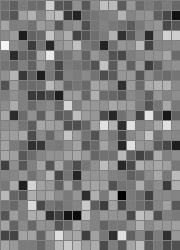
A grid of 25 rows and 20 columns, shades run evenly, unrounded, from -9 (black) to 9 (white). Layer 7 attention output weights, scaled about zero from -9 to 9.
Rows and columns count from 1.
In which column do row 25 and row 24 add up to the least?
19
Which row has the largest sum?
13
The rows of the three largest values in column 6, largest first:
6, 1, 4
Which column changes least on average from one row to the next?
11
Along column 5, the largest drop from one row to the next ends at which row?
8
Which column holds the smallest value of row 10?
7
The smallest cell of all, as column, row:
14, 20
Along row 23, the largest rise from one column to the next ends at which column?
9
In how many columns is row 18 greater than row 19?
9
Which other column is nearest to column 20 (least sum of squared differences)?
18
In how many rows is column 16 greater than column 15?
14
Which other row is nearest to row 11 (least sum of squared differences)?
16
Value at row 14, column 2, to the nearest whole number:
2
